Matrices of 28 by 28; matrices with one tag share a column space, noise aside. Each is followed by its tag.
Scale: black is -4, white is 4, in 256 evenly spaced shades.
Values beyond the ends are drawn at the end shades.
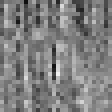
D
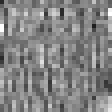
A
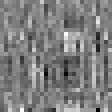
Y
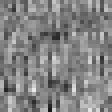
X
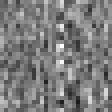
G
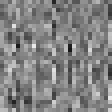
G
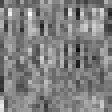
A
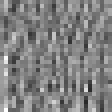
X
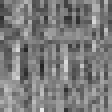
D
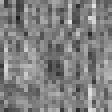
D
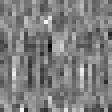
Y
